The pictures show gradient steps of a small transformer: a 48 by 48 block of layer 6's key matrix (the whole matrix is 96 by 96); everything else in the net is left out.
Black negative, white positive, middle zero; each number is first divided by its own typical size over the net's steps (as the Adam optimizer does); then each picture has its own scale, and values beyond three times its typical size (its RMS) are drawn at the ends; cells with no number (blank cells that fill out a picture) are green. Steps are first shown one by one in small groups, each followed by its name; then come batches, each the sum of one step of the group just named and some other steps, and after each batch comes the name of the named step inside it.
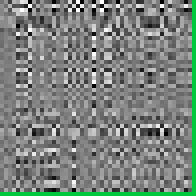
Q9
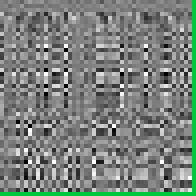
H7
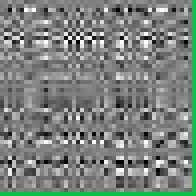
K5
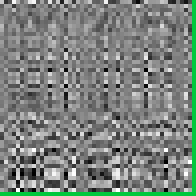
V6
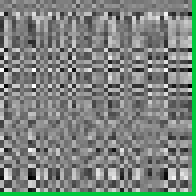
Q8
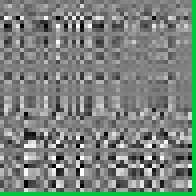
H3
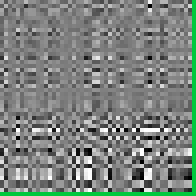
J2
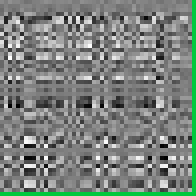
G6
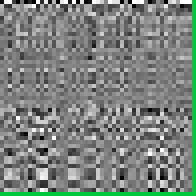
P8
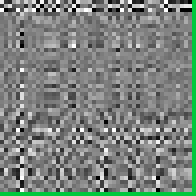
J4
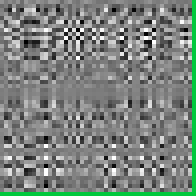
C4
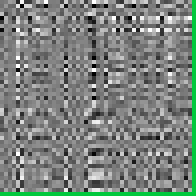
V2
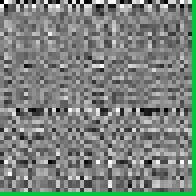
P8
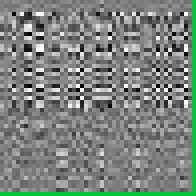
Q9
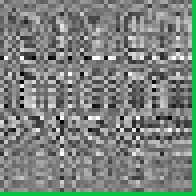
J2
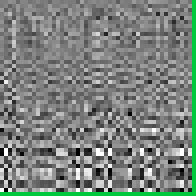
J2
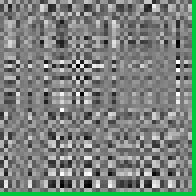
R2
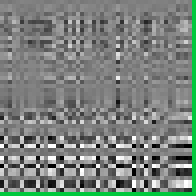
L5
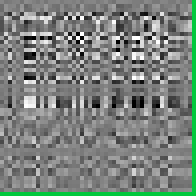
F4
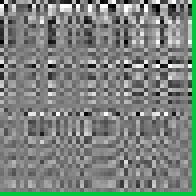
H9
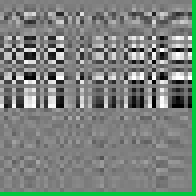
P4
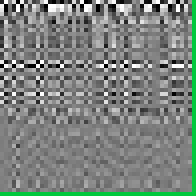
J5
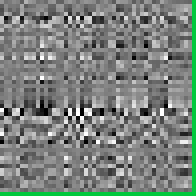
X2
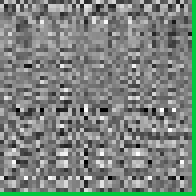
J5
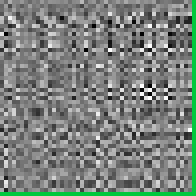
R2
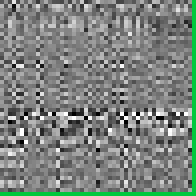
J5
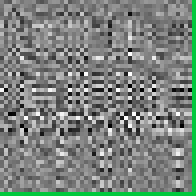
P4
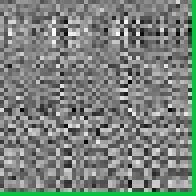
X2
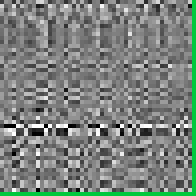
H9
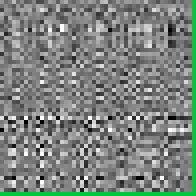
R2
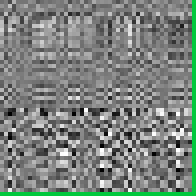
X2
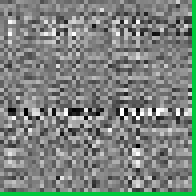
F4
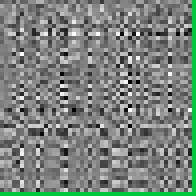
H9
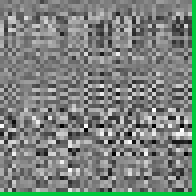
F4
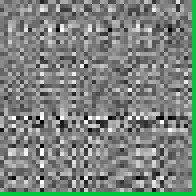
R2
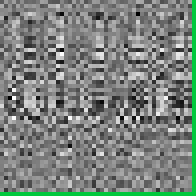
P4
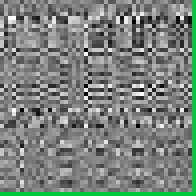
X2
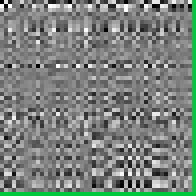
H9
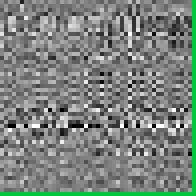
F4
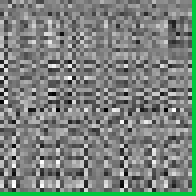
F4
